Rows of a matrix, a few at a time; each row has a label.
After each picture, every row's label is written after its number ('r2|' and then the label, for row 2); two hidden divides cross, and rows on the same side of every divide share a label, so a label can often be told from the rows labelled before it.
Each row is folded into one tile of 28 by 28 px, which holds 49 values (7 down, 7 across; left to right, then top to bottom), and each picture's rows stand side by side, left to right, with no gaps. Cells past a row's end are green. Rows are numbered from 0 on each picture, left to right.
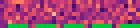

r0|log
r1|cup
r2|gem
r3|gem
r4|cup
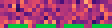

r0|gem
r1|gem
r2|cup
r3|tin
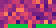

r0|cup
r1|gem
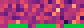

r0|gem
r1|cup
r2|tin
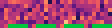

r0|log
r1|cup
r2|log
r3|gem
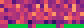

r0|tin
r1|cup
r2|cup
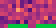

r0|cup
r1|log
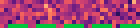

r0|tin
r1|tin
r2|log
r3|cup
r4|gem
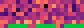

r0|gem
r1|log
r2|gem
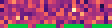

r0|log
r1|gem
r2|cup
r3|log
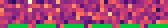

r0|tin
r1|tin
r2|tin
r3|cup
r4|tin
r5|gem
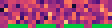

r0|log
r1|tin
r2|log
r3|tin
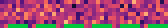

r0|cup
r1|cup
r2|log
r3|log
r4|gem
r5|cup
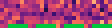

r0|log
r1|gem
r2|gem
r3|gem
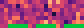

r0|log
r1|gem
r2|tin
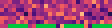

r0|gem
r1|tin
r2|cup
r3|gem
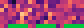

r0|tin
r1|tin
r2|log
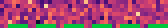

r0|log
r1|tin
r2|cup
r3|tin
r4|cup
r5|gem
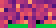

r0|tin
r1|tin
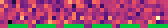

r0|tin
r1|tin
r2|log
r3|log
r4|gem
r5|log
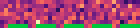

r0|cup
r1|log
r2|log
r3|log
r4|tin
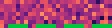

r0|gem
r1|cup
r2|log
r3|tin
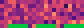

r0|log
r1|cup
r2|gem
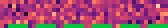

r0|gem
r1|cup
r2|log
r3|log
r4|cup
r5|tin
